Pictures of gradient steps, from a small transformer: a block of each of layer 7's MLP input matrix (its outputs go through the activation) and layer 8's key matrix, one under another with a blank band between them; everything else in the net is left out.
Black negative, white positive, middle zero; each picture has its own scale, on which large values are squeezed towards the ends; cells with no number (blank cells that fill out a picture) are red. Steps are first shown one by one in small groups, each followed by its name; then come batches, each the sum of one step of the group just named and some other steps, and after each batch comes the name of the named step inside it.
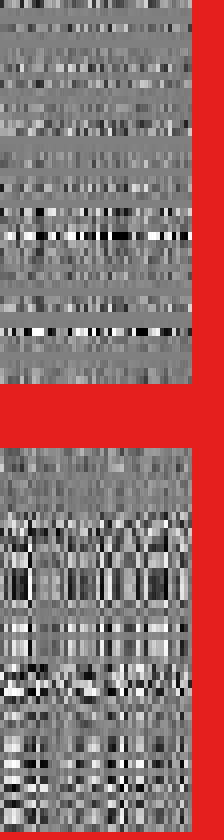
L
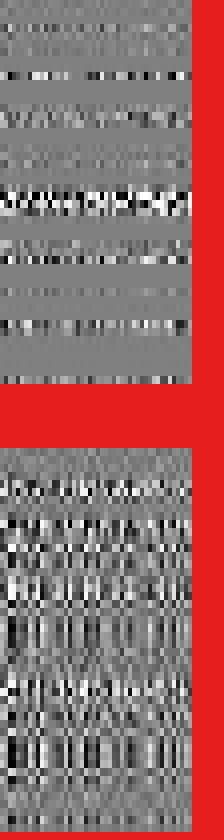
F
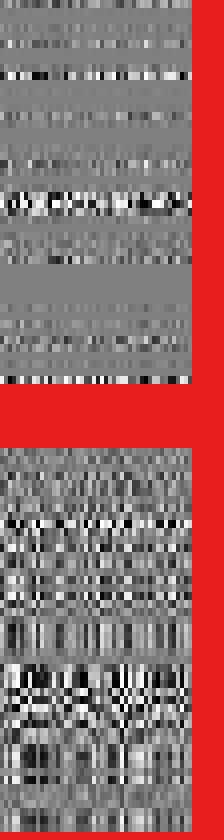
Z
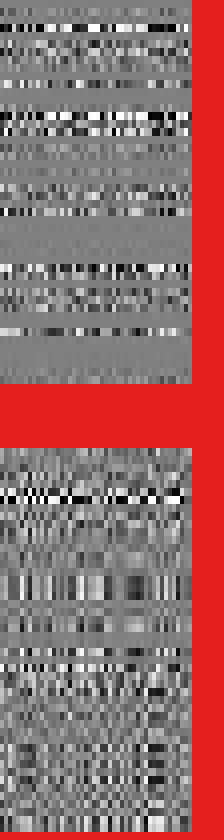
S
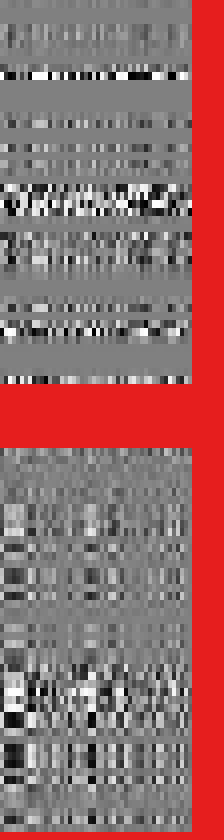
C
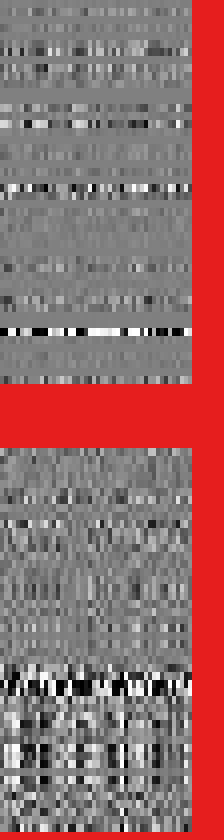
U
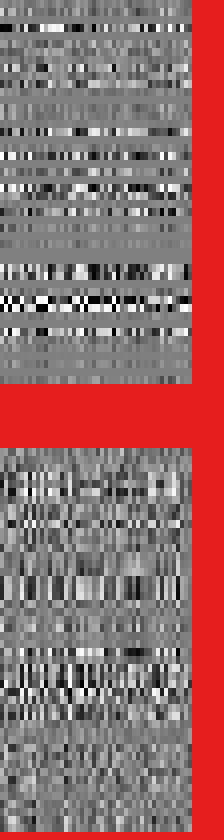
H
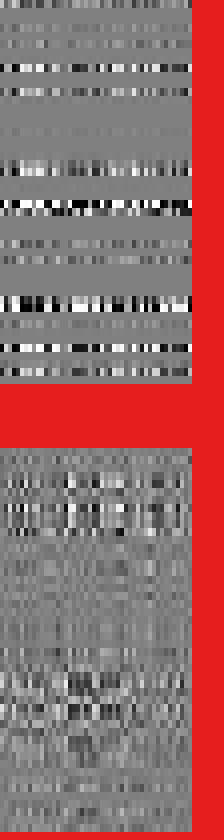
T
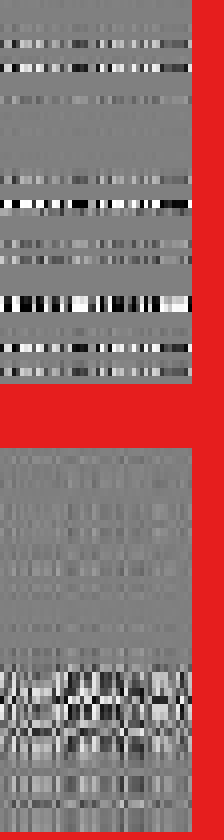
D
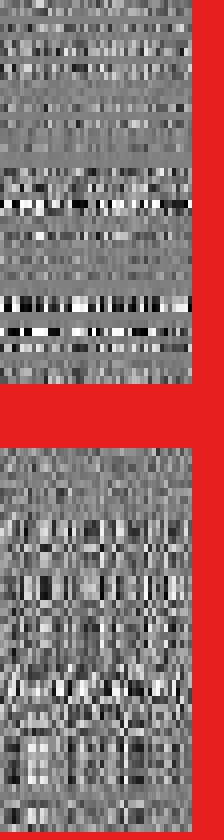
D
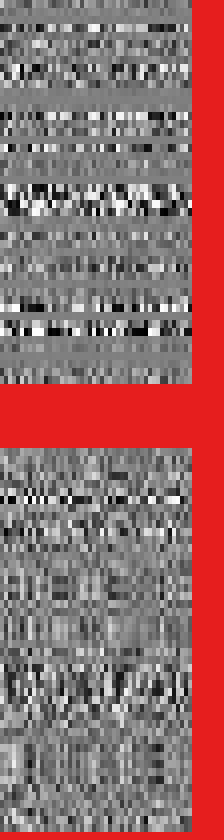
S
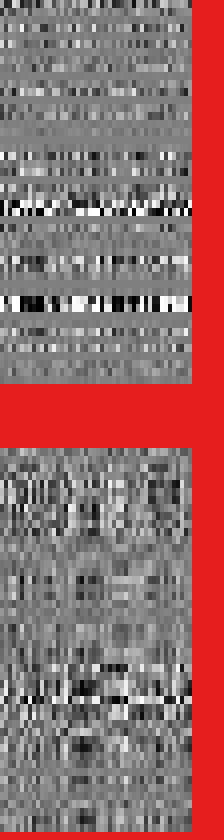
T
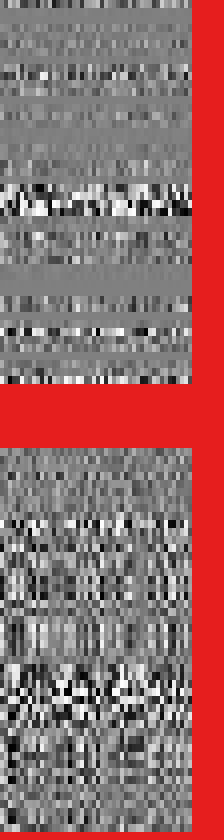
Z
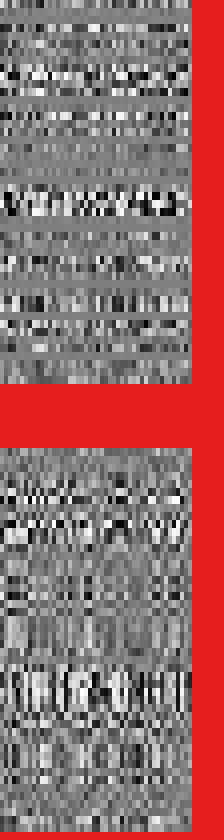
S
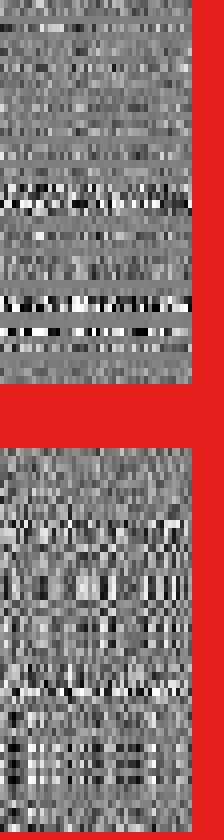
H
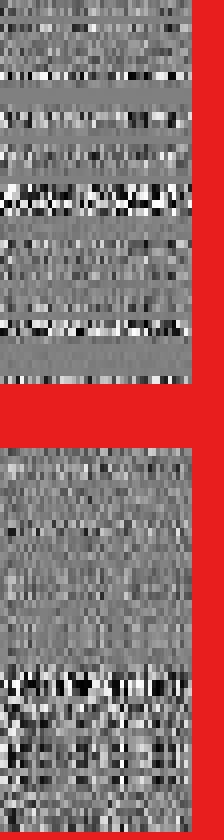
U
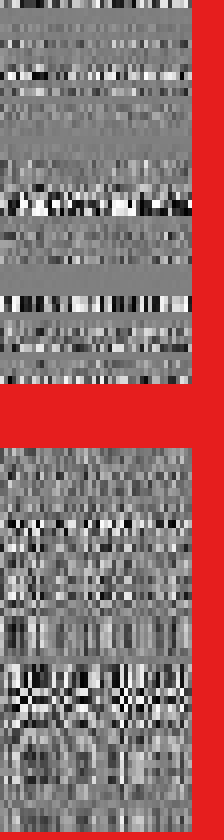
Z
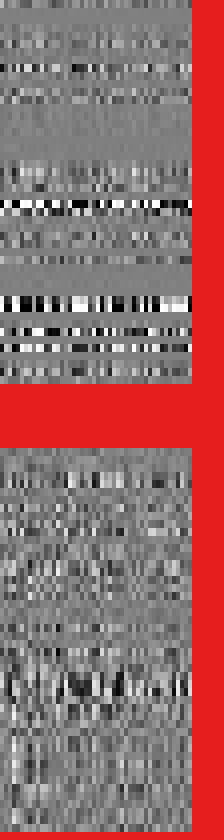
T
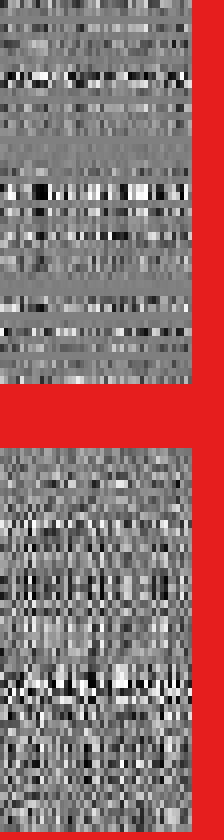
L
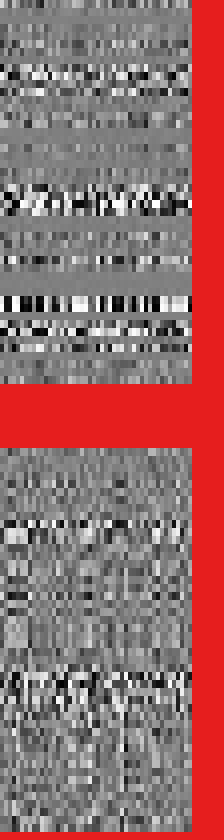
U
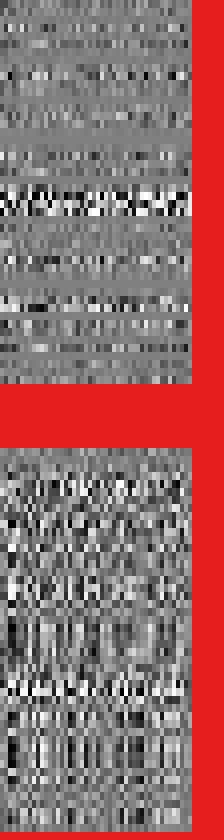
F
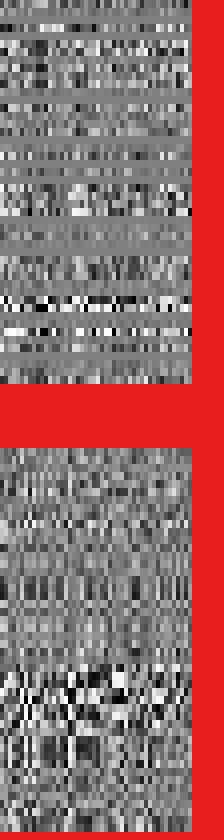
H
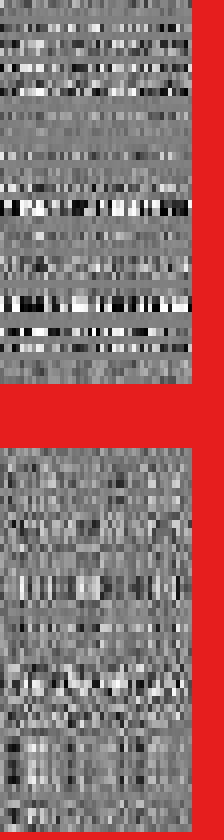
D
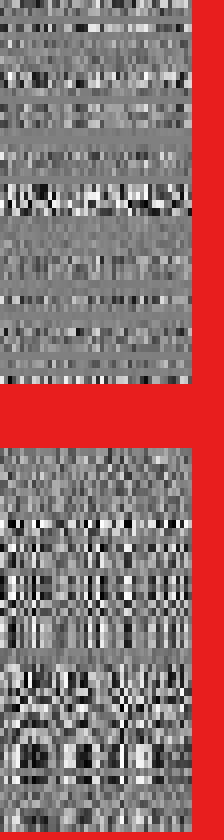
Z
